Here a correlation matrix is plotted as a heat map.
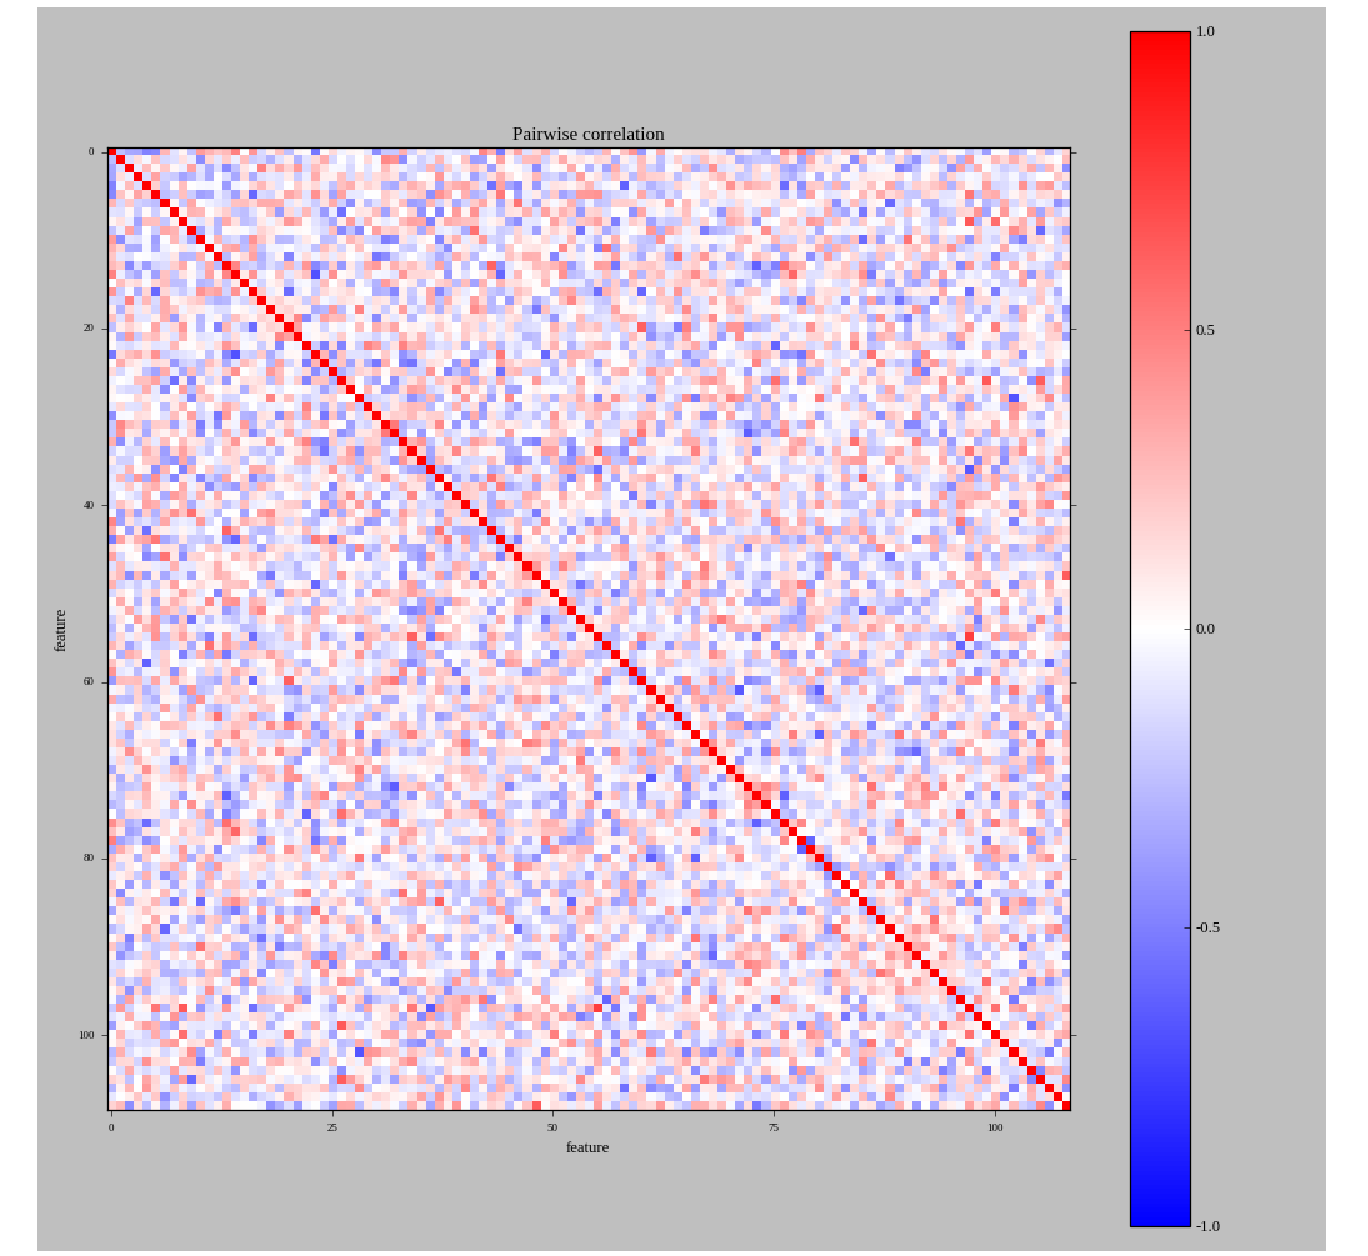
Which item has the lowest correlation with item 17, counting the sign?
89
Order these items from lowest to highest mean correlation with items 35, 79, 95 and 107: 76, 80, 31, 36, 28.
36, 28, 76, 80, 31
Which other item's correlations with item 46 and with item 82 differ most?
88
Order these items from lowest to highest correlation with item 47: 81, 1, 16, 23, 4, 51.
23, 4, 16, 1, 81, 51
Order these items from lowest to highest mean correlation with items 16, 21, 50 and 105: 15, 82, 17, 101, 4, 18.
101, 18, 15, 82, 17, 4
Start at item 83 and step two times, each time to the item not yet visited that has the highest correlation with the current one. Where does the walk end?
66
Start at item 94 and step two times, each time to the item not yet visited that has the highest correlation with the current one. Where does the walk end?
26
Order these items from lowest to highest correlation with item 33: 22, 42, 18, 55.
55, 42, 18, 22
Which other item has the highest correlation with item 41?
9
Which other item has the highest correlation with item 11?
56
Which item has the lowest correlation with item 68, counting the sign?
91
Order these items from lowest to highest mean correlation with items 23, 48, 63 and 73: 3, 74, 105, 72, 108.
105, 108, 74, 72, 3
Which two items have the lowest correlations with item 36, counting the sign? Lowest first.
97, 55
